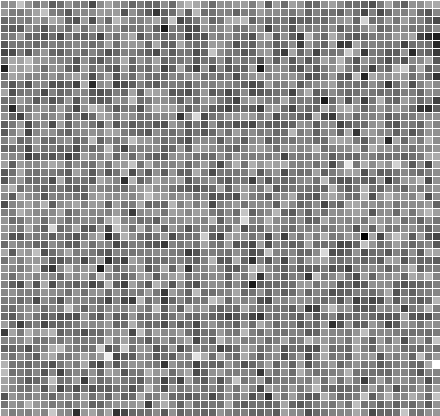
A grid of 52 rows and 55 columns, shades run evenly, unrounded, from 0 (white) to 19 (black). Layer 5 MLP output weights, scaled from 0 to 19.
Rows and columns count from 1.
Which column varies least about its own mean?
35
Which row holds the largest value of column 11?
48
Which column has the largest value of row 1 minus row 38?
27
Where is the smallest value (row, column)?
46, 55
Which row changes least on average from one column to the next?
20
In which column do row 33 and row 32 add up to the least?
41
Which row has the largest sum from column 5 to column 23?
11
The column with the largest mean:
21
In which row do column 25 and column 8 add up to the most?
47
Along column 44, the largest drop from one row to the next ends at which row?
7
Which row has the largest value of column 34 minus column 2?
50
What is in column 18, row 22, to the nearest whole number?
9
